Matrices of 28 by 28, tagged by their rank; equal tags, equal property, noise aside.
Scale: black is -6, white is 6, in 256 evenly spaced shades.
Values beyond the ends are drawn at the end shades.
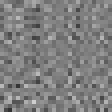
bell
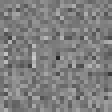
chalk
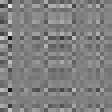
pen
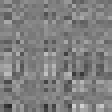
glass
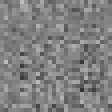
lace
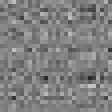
lace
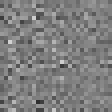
lace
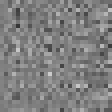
lace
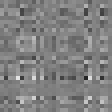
glass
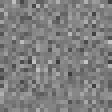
chalk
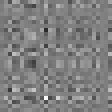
glass
